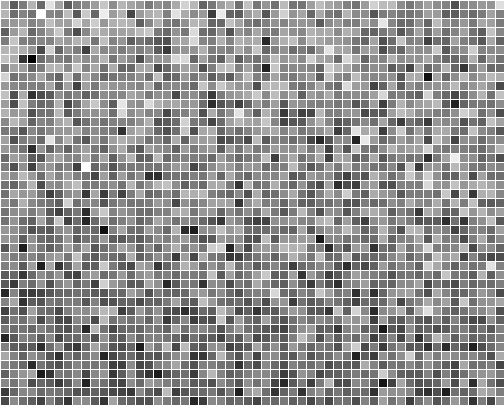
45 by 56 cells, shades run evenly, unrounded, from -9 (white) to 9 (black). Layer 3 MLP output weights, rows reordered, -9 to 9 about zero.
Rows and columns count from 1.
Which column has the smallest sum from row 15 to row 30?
49
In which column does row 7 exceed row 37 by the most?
4
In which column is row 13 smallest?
27
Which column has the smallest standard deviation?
44
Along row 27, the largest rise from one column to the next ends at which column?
36
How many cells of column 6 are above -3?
40
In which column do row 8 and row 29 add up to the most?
52
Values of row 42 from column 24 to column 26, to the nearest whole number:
-4 0 2
